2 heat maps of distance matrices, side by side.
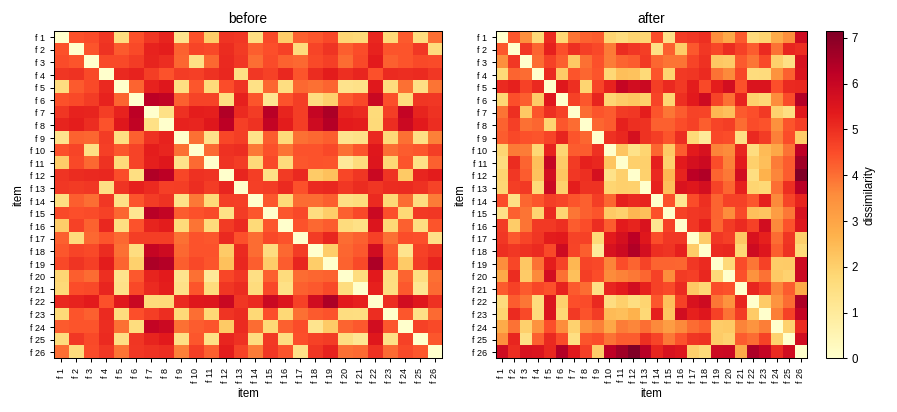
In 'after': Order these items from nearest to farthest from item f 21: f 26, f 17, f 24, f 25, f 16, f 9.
f 9, f 17, f 26, f 24, f 25, f 16
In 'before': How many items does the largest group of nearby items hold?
10
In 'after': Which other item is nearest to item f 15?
f 1
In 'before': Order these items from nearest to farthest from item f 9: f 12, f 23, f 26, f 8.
f 23, f 26, f 12, f 8
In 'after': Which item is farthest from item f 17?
f 12
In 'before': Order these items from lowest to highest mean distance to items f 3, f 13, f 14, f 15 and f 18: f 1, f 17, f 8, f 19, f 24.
f 24, f 19, f 1, f 17, f 8
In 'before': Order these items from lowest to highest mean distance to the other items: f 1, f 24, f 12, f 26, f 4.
f 1, f 24, f 26, f 12, f 4
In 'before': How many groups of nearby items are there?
6
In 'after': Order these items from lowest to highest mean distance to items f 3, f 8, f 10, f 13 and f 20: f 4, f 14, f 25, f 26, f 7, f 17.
f 4, f 25, f 7, f 14, f 17, f 26
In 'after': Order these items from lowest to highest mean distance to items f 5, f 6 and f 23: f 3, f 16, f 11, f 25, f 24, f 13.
f 13, f 11, f 24, f 3, f 25, f 16
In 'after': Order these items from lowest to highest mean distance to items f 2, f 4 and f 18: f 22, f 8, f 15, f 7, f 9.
f 9, f 15, f 22, f 8, f 7
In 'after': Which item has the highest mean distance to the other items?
f 26
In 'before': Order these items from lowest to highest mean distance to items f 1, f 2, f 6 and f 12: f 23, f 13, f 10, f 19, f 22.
f 19, f 23, f 10, f 13, f 22
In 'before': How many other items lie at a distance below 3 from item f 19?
5
